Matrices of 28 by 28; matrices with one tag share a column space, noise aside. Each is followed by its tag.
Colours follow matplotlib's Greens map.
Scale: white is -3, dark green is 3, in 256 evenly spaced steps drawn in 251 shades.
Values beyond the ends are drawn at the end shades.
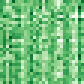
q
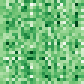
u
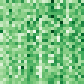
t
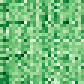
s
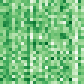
u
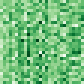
s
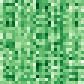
u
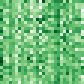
t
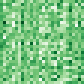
u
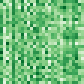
u
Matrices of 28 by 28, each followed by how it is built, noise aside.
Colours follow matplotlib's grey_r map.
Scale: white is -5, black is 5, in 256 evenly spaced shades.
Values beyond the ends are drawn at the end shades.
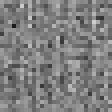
blocks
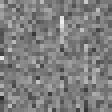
uneven columns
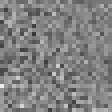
lower triangular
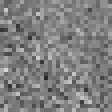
lower triangular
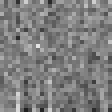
low rank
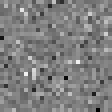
sparse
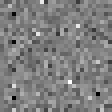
sparse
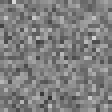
repeating columns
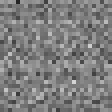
repeating columns
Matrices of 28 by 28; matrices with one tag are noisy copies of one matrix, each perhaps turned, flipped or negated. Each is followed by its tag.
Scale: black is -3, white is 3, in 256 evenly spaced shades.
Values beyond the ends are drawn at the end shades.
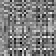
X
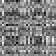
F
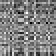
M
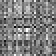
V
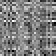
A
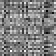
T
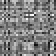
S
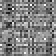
T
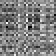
V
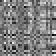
A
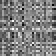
M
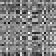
M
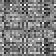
T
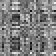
F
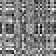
S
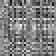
X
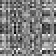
S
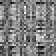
F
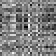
V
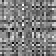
M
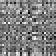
M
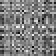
M
